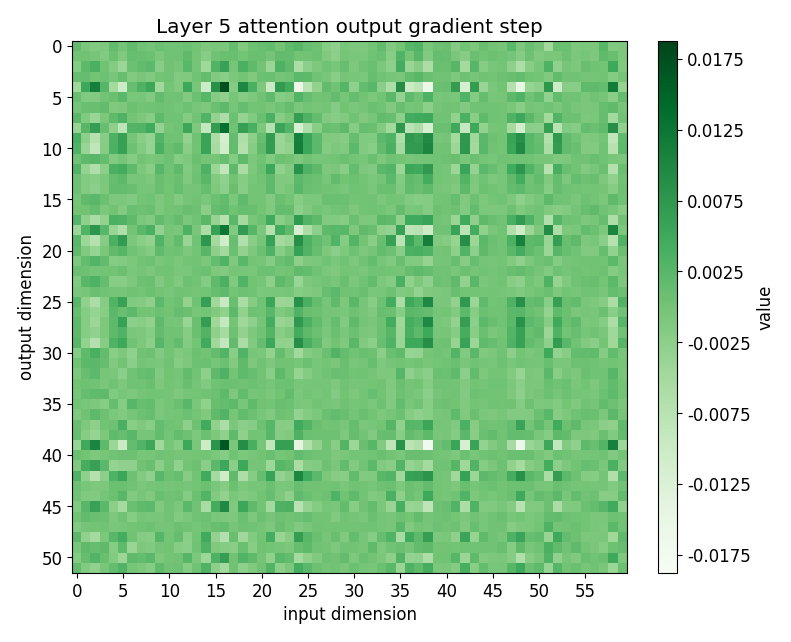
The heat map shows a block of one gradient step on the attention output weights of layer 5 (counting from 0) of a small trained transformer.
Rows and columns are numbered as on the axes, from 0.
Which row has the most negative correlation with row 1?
44
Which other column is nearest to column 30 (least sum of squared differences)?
59
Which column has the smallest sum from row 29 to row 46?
48
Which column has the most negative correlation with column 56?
53
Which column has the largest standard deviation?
16
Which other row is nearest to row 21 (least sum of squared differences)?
34
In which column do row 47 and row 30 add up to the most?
51
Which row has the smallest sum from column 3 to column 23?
27
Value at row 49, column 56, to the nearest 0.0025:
0
